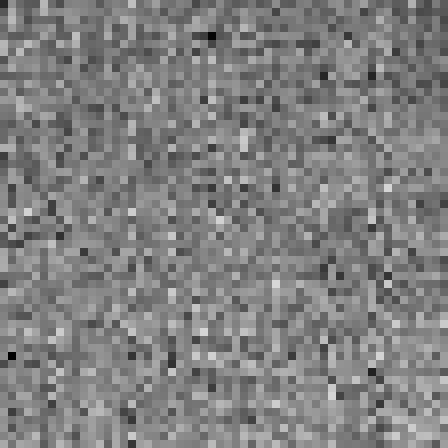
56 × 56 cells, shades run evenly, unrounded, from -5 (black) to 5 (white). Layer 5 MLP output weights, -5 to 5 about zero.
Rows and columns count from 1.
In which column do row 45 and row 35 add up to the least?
2
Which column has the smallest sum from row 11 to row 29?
35
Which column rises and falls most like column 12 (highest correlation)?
13
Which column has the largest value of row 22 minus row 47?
47
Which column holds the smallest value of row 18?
42
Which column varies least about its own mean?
24
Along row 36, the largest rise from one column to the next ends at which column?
49
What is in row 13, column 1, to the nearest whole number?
1
